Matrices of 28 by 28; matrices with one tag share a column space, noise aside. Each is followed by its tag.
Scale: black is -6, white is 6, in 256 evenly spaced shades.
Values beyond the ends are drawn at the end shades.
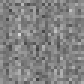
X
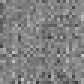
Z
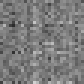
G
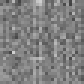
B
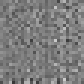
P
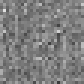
X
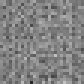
Z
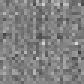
B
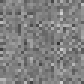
G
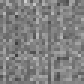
B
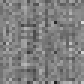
G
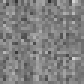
B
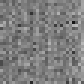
G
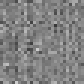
G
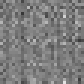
P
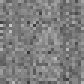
G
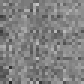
X
